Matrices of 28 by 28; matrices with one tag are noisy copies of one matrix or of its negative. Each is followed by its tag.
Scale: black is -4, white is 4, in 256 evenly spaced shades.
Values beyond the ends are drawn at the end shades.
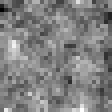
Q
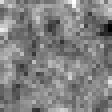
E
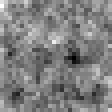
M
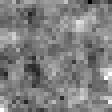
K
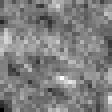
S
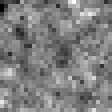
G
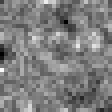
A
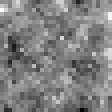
Q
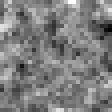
E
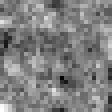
S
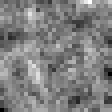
K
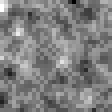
G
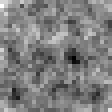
M
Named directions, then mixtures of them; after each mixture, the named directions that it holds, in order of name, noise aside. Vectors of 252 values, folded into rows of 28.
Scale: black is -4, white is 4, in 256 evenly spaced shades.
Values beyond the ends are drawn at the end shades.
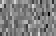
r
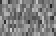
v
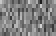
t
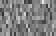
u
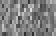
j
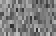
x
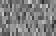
t, u, x.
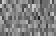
j, r, v.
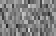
j, r, u.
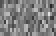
r, v.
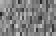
t, x.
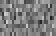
u, v.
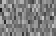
r, u, v.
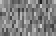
t.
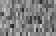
t, v, x.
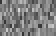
r, t, v.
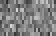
u, x.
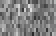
j, x.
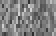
j.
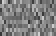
r, v.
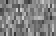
u, x.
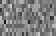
r, u, v.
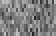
j, r, x.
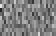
r, u, v.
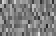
r, v.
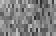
j, r, x.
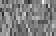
u.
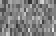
t, u, v.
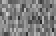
j, t, v.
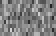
v.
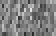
j.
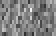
j.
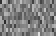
r, v.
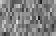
j, t.
